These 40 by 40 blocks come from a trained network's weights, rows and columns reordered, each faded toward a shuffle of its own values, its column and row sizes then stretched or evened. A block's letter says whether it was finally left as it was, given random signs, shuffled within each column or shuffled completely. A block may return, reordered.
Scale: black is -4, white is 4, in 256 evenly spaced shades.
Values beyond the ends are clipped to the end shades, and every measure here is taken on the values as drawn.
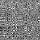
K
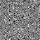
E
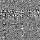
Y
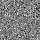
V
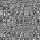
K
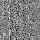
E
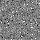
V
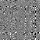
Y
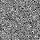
V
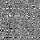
K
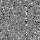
E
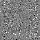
E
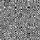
K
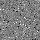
V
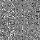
Y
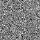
E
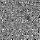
Y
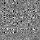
Y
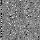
E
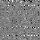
K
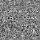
Y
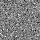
V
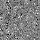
E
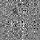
K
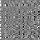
K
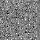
E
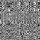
K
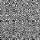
K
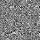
Y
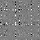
K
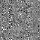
E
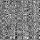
K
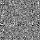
Y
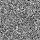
V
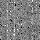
E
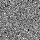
V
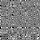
K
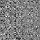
K
